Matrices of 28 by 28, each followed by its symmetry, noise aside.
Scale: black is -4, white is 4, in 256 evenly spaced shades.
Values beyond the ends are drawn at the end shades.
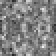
mirrored top to bottom.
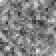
symmetric across the other diagonal.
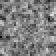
no symmetry.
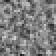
no symmetry.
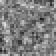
symmetric.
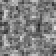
mirrored top to bottom.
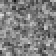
antisymmetric.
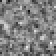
no symmetry.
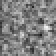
mirrored top to bottom.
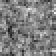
antisymmetric.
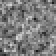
symmetric across the other diagonal.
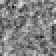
no symmetry.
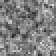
symmetric.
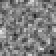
symmetric.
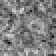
antisymmetric.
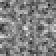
mirrored top to bottom.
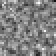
no symmetry.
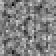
mirrored top to bottom.
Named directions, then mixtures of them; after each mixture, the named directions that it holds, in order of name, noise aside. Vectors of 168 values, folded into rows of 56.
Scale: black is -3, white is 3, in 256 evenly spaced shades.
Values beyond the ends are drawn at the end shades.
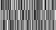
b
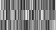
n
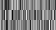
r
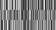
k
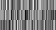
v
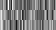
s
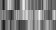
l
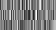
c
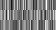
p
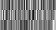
c, n, p.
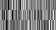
k, r.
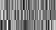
k, n, v.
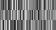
b, k, v.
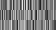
c.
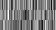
k, p.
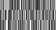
r.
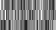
n, v.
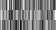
l, p, s.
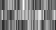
l.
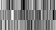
l, n, r.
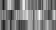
l.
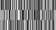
b.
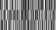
k.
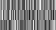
c, n, v.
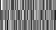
b.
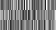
b, c, p.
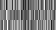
k.
